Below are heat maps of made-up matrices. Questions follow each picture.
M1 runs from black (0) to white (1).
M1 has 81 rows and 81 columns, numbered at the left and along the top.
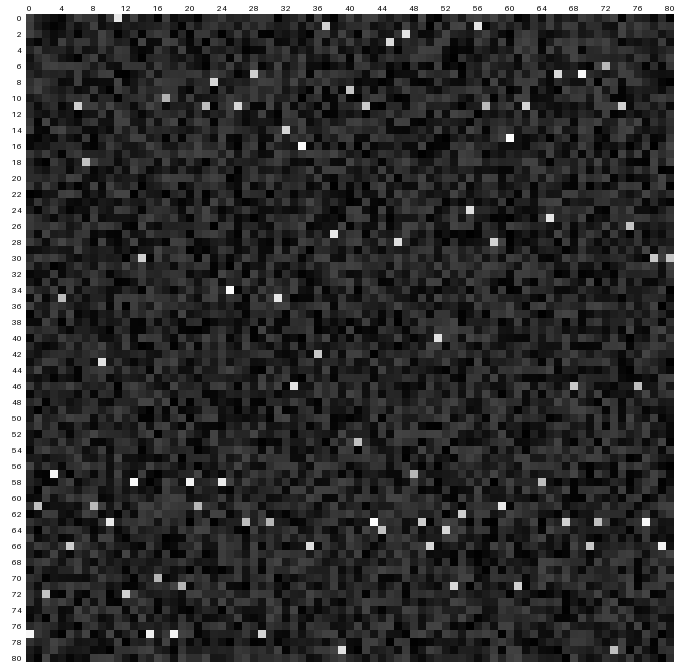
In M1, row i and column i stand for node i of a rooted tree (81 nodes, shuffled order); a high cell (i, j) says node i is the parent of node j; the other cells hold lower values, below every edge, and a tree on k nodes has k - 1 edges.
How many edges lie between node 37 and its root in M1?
4
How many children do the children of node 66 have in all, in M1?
5
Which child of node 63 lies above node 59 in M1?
71
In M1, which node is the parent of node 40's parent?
43
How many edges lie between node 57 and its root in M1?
4
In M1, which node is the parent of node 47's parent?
72
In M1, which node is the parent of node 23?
8
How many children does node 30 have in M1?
3
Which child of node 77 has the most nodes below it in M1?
18
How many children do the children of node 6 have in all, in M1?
2
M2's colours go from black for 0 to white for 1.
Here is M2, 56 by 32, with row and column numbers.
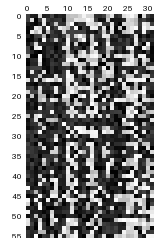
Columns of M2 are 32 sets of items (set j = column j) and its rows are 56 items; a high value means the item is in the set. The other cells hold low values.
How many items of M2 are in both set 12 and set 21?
6
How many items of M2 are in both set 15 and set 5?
0
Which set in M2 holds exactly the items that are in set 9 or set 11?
25
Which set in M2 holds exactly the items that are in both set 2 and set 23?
8
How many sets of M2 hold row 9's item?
7
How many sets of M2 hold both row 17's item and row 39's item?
2
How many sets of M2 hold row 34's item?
10
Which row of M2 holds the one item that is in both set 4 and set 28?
16
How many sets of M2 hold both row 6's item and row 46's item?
3
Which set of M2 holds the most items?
16
